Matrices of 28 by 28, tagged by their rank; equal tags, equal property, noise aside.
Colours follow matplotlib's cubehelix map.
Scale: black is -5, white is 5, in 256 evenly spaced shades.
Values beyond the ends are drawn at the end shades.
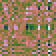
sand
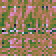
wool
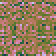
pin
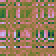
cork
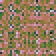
wool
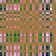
cork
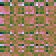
cork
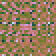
wool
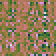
wool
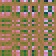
cork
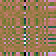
cork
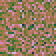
pin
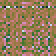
sand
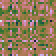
wool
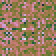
wool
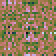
wool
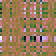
cork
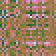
sand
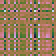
cork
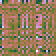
sand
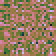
pin
